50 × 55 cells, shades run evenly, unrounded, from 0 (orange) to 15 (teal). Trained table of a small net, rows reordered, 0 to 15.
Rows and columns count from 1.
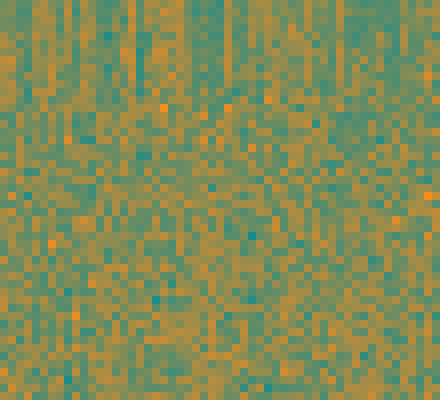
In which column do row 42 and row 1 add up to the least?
23
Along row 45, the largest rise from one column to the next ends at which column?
46
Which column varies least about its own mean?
24
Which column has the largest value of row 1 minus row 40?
10
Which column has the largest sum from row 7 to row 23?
18
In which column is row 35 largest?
49
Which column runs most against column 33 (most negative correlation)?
38
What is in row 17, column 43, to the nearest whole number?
10
